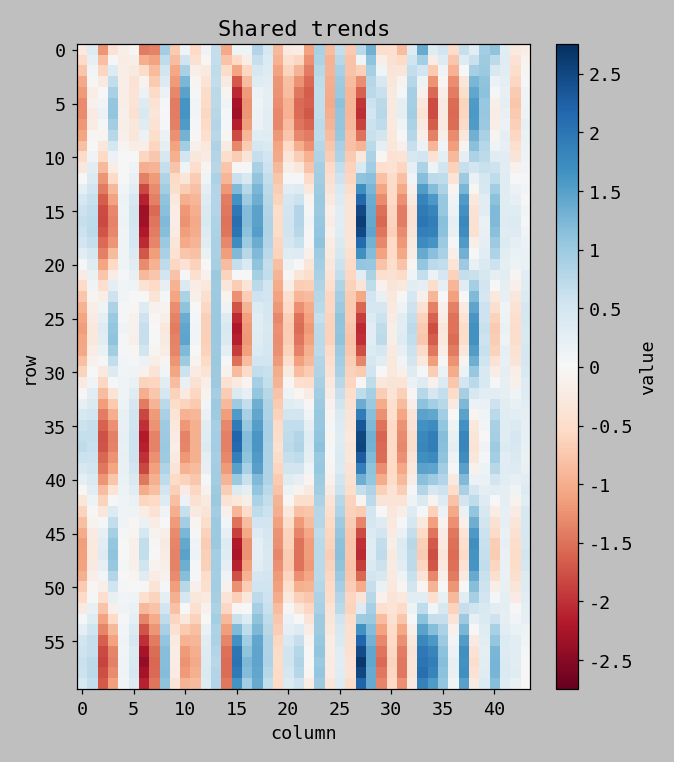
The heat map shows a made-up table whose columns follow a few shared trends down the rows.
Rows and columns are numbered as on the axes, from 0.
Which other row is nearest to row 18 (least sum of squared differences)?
55
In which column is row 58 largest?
27
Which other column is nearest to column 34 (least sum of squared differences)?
15
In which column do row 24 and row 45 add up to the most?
38
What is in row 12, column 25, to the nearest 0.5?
0.5
